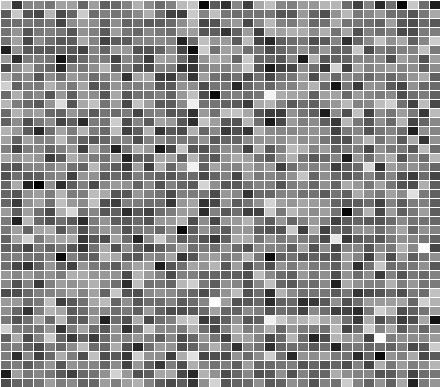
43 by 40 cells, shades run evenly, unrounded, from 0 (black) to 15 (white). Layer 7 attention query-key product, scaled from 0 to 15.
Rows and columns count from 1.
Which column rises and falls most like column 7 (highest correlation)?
3
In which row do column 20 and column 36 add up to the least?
11
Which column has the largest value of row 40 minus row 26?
17
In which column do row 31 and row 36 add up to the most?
25
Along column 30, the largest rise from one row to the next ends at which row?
9
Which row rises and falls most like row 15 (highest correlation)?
12
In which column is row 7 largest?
23
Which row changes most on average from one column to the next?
40
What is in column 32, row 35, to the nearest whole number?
4
